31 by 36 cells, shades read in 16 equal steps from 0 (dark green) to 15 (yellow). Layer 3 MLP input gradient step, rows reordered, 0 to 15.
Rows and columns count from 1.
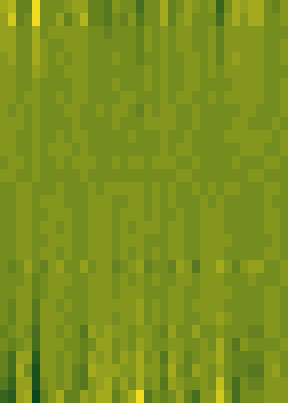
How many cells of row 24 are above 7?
21
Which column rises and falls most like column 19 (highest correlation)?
25
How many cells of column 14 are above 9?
2
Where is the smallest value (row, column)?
31, 5
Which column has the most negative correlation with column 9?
8
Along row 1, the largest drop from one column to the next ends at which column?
6
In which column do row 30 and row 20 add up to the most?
28
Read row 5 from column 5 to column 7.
10 8 7
